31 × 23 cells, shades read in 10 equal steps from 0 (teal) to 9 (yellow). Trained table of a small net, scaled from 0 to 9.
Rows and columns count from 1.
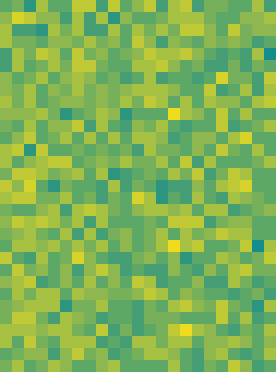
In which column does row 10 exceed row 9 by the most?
15
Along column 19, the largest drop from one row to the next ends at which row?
8
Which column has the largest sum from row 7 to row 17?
3
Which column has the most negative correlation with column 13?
21
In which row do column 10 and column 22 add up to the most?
1
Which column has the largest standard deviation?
16
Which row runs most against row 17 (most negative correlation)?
18
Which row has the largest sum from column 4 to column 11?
14
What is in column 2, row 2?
8
